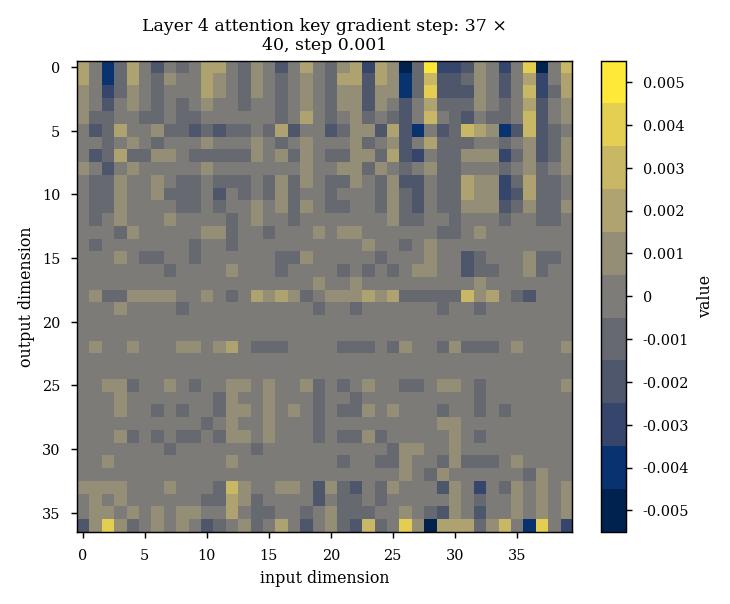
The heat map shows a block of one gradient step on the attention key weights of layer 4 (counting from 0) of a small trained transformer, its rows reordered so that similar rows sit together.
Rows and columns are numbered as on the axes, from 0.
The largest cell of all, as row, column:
0, 28
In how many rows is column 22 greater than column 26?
18
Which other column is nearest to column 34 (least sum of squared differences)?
27
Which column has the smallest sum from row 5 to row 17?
34
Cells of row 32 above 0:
3
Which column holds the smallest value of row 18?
36
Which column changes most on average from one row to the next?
31
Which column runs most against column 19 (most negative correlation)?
12
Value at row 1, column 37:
-0.003
